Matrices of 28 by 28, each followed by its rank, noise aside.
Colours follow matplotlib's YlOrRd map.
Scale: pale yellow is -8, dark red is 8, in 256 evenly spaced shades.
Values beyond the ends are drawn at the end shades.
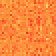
six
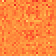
six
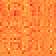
four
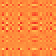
one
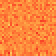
six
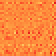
three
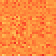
four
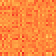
four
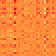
two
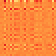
one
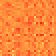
three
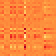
one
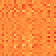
three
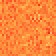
six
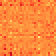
four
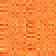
two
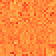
six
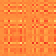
one
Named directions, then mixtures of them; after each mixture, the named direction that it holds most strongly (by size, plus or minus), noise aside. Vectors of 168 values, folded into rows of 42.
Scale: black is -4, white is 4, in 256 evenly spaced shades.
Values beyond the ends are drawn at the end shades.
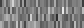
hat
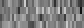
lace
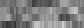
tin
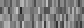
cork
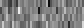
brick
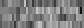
lace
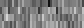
brick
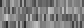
hat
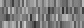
hat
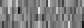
brick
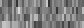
brick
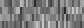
cork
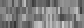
tin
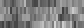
tin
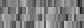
cork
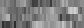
tin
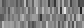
lace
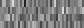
hat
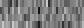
brick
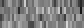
lace
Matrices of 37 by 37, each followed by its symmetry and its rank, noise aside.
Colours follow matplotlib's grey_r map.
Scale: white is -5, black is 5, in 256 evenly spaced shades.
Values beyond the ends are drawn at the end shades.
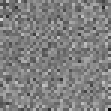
symmetric, rank six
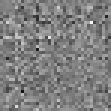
antisymmetric, rank six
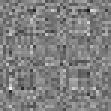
antisymmetric, rank four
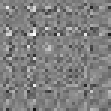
symmetric, rank four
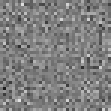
no symmetry, rank eight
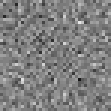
symmetric, rank eight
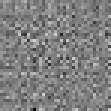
no symmetry, rank six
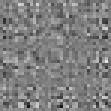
antisymmetric, rank four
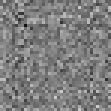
no symmetry, rank eight
